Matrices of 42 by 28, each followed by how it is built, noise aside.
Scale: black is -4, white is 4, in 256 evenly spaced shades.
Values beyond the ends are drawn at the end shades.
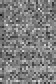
blocks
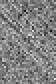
Toeplitz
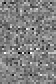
uneven rows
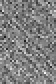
Toeplitz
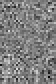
low rank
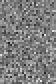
noise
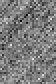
Hankel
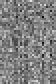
blocks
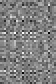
low rank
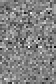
uneven rows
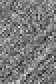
Hankel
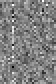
uneven columns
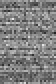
blocks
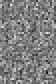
repeating columns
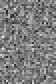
noise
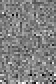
uneven rows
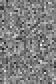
noise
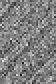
Hankel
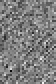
Hankel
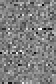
uneven rows
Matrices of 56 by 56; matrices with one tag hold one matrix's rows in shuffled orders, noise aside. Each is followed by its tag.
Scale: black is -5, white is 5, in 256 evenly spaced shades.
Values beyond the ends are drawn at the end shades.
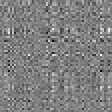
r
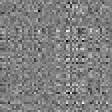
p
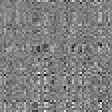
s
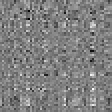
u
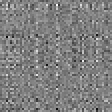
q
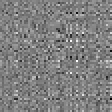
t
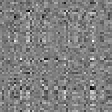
u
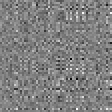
t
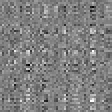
u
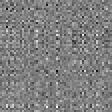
q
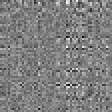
p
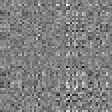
p
